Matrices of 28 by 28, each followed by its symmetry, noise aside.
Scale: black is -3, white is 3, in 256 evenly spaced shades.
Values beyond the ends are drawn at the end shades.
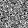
same after a half turn.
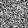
symmetric across the other diagonal.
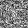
mirrored top to bottom.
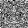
mirrored left to right.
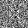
mirrored top to bottom.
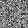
mirrored top to bottom.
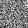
antisymmetric.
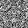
mirrored left to right.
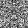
mirrored left to right.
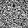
mirrored left to right.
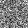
symmetric across the other diagonal.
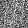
same after a half turn.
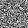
no symmetry.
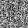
no symmetry.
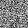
same after a half turn.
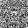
mirrored left to right.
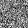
same after a half turn.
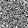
same after a half turn.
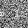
mirrored top to bottom.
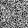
mirrored top to bottom.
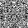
mirrored left to right.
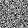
same after a half turn.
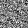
antisymmetric.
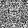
mirrored left to right.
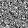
symmetric across the other diagonal.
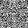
mirrored left to right.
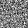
same after a half turn.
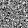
antisymmetric.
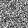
no symmetry.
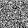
antisymmetric.
